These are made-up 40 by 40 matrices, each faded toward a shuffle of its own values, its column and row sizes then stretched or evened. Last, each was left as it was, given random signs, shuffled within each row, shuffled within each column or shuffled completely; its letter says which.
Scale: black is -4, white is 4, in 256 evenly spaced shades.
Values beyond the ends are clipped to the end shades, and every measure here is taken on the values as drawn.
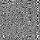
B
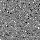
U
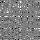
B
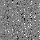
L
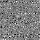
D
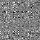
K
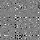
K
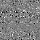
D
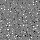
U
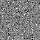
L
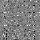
K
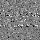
D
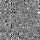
B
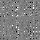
K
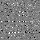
D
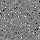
U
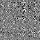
K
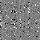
K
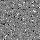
U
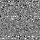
D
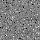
U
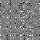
B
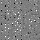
L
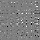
B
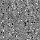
L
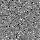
U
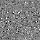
D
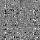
K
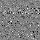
D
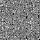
L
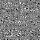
D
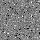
U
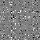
K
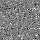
D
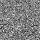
D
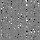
L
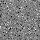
U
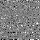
D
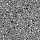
U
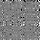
B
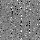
L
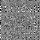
K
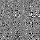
K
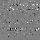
D
